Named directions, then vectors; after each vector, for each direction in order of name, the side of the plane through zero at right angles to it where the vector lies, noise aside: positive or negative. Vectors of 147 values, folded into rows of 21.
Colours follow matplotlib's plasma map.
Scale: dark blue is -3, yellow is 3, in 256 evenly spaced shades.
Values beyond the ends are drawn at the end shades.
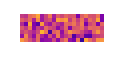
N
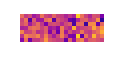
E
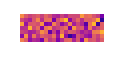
positive, positive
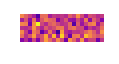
positive, negative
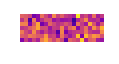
positive, negative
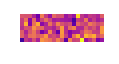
positive, negative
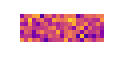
negative, positive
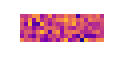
negative, positive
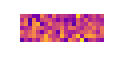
positive, negative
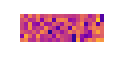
positive, positive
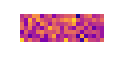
negative, positive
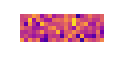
negative, positive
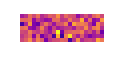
negative, positive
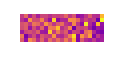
negative, negative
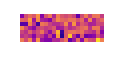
negative, positive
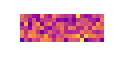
positive, negative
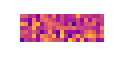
positive, negative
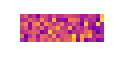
negative, negative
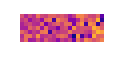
positive, positive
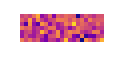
negative, positive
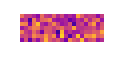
positive, negative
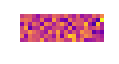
negative, negative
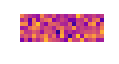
positive, negative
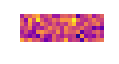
negative, positive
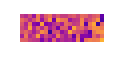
positive, positive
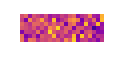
negative, negative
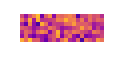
negative, positive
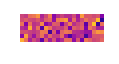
positive, positive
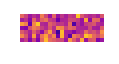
positive, negative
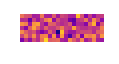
positive, negative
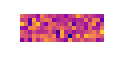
positive, negative
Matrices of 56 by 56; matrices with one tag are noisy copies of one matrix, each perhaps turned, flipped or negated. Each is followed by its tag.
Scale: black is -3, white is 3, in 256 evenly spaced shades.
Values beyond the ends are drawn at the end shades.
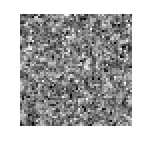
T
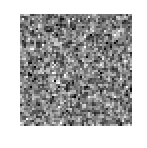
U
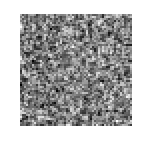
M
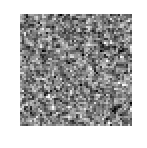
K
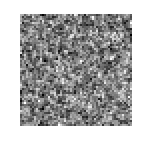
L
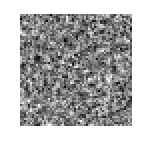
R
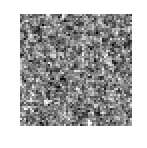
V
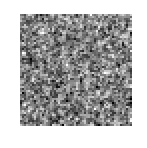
L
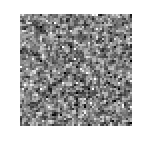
U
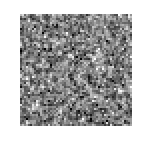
U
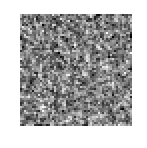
L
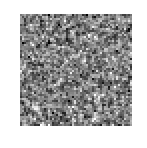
K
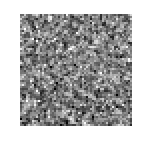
M
